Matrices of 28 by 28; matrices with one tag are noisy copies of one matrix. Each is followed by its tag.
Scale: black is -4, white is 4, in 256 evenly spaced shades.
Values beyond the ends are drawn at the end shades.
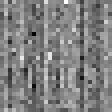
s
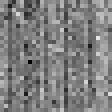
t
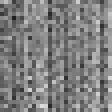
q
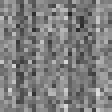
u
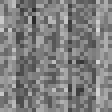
u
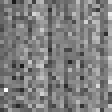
q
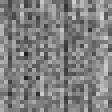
t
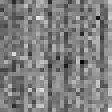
q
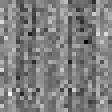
u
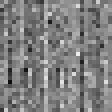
s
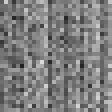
q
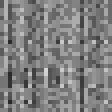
s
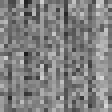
t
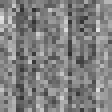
u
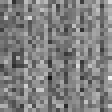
q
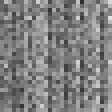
q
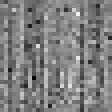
s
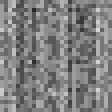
u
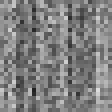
u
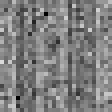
u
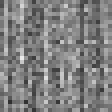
s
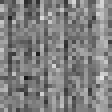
t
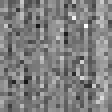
t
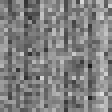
t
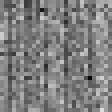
t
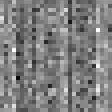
u
